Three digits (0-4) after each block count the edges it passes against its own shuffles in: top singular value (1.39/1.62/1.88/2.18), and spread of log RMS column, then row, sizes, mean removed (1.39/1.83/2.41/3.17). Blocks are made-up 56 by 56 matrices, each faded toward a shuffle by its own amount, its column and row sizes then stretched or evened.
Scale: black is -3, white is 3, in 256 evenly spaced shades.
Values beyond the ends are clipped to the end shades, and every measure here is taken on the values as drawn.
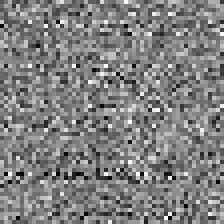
2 0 3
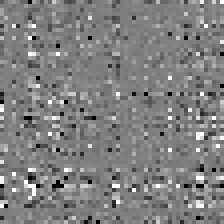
3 3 3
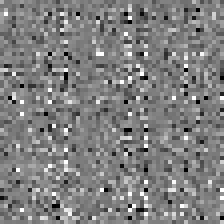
1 3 2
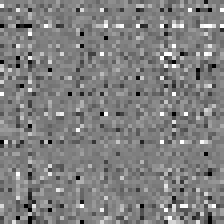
1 3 3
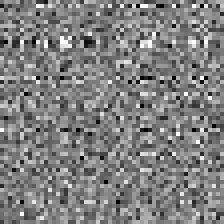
4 1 3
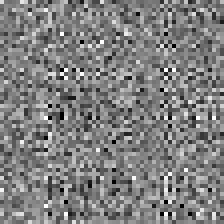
4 2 2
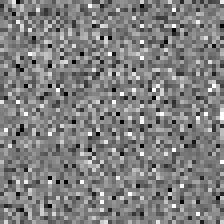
1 1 0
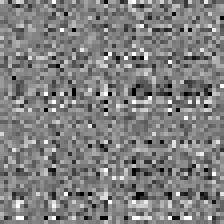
4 2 3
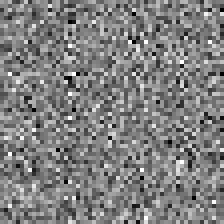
2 2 0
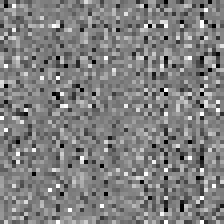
3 2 1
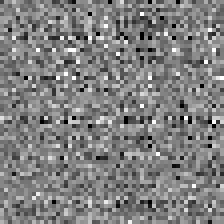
2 1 3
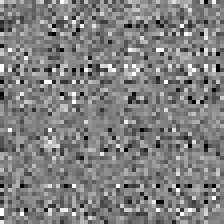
3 2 3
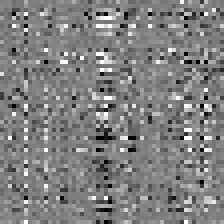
4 3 4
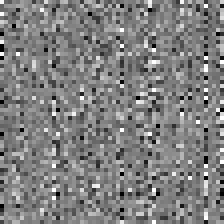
2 4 0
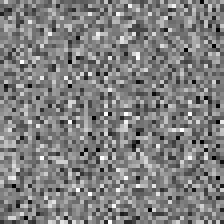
2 0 0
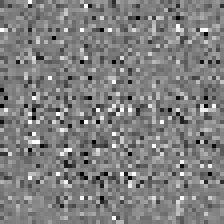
1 2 3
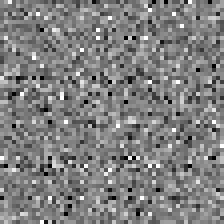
0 0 2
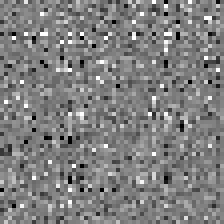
2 2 1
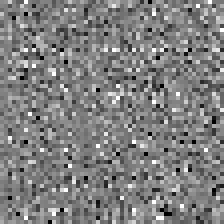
2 2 0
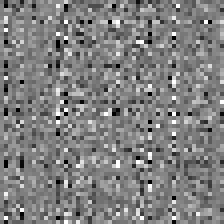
0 4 2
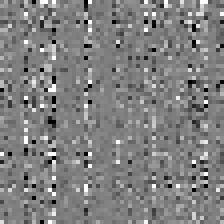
1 4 2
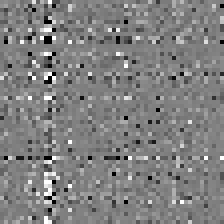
4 3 3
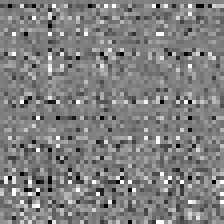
0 2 4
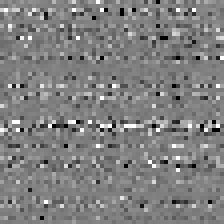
1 0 4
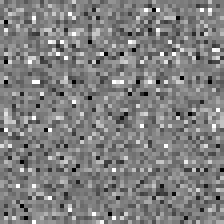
1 0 2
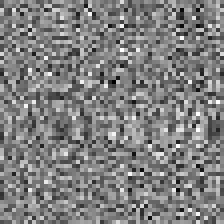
3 1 1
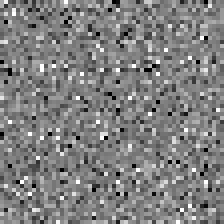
2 0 1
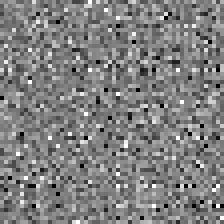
3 0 1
